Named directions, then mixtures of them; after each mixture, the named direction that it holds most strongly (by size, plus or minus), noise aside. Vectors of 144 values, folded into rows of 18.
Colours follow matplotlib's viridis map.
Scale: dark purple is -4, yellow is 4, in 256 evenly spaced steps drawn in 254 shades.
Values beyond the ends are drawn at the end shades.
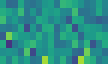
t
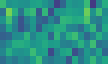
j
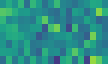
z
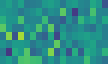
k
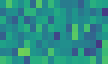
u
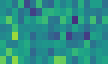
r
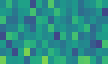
u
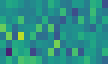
k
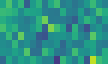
z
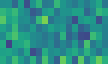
z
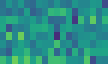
k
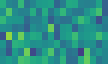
k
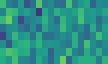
j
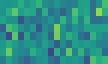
k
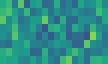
z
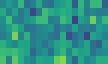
r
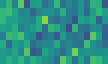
z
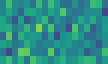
u
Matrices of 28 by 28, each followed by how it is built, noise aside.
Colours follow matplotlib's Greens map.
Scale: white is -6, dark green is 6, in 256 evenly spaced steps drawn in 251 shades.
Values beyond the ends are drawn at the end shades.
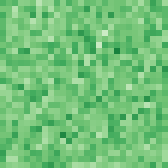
noise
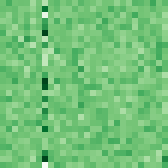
uneven columns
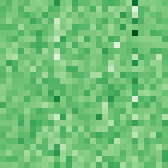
uneven columns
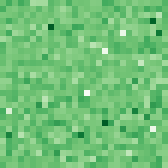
sparse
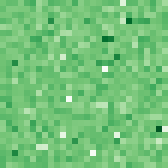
sparse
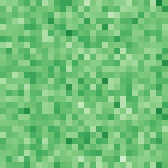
repeating rows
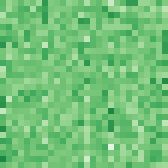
uneven columns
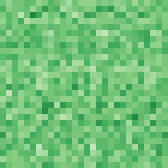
repeating columns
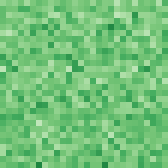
repeating columns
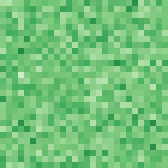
noise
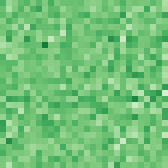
low rank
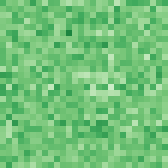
low rank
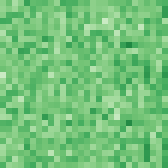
repeating rows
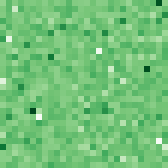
sparse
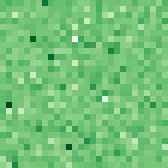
sparse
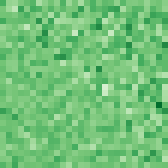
upper triangular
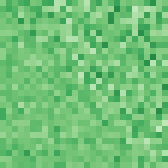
upper triangular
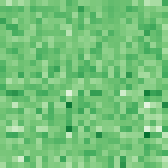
low rank
